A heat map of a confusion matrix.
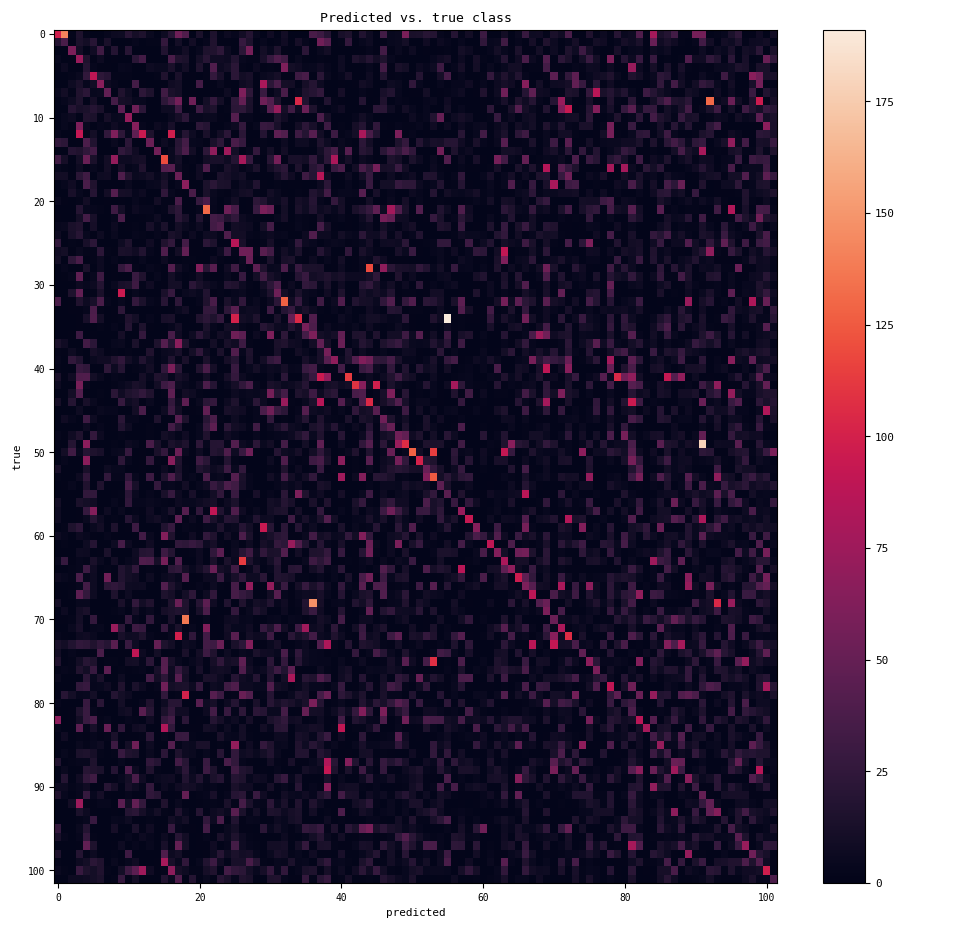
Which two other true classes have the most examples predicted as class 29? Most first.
59, 6
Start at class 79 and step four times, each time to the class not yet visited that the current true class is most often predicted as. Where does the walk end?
38
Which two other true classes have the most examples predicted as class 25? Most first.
34, 85
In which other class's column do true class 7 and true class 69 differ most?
76
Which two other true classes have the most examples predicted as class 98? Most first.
32, 5
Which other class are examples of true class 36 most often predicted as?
68
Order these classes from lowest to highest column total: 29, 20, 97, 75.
20, 29, 97, 75
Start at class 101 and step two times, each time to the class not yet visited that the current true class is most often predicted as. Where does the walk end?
37
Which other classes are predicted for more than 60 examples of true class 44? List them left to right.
32, 37, 69, 81
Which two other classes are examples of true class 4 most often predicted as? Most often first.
81, 32
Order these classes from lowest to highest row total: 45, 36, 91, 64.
91, 45, 64, 36
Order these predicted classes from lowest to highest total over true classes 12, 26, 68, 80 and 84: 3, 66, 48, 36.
66, 3, 48, 36
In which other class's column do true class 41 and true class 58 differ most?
79
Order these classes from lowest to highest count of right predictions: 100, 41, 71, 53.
71, 100, 41, 53
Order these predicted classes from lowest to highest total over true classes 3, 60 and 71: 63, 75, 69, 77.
77, 75, 63, 69
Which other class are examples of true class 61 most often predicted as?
33
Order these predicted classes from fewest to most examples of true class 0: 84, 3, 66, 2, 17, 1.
2, 3, 66, 17, 84, 1
